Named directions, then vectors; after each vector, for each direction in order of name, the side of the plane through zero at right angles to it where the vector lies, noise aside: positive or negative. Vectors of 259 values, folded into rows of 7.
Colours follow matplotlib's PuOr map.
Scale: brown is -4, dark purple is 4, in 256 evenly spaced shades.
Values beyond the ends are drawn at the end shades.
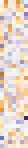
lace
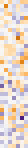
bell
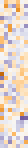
positive, positive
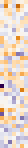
positive, positive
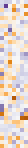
negative, negative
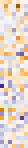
positive, positive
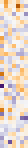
positive, positive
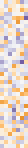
negative, positive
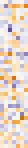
negative, negative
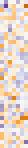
negative, negative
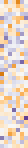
negative, positive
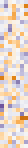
negative, negative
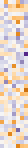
negative, positive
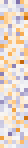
positive, negative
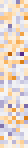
positive, negative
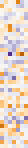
negative, positive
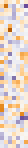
positive, positive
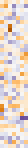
positive, positive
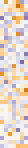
negative, positive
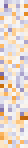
negative, negative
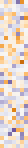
positive, negative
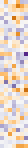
negative, positive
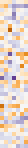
positive, positive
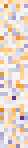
positive, positive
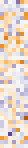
positive, negative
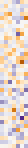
positive, negative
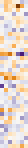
positive, positive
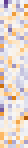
negative, negative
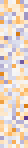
negative, positive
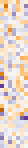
positive, positive
